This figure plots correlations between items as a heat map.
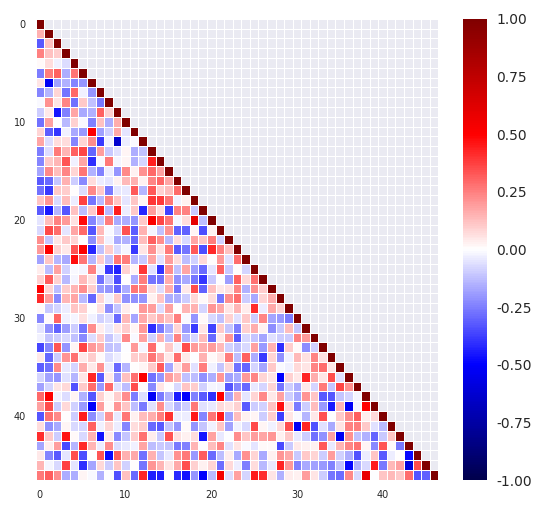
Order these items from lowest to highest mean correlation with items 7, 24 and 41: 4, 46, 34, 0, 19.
0, 46, 34, 19, 4
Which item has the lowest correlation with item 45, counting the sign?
43
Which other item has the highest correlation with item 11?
6
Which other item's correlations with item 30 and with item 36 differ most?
41
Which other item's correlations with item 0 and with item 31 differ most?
27
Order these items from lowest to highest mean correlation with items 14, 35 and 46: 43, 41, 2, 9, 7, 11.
9, 11, 41, 7, 43, 2
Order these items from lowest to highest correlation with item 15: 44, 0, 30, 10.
0, 44, 30, 10
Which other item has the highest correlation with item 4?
24
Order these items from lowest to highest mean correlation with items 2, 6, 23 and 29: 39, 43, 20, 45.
39, 45, 43, 20
